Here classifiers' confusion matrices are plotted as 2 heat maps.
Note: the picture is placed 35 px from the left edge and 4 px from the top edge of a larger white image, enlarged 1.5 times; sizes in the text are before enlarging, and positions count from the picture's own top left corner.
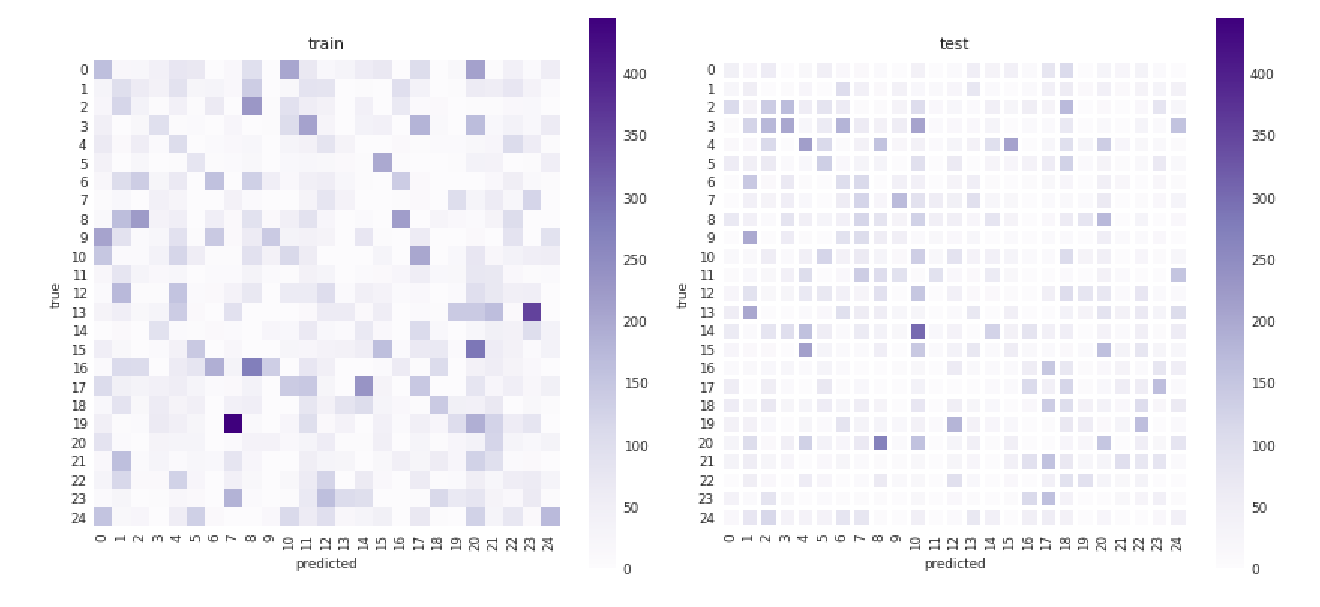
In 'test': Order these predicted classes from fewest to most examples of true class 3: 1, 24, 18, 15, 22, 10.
15, 22, 18, 1, 24, 10
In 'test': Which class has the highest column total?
10
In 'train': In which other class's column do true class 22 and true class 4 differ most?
1
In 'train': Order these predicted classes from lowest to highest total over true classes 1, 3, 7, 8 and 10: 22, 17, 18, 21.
18, 21, 22, 17
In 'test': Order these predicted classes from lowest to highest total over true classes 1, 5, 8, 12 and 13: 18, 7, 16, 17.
16, 17, 7, 18
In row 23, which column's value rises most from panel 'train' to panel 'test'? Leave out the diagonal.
17
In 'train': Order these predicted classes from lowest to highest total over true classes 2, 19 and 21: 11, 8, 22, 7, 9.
9, 22, 11, 8, 7
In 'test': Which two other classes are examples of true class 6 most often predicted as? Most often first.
1, 7
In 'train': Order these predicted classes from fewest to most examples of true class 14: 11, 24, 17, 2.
2, 24, 11, 17
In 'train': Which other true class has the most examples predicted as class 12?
23
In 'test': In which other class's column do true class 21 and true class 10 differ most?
17
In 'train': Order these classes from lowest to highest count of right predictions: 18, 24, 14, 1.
14, 1, 18, 24
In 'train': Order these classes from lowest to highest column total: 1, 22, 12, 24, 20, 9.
9, 24, 22, 12, 1, 20
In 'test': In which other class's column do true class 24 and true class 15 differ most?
4
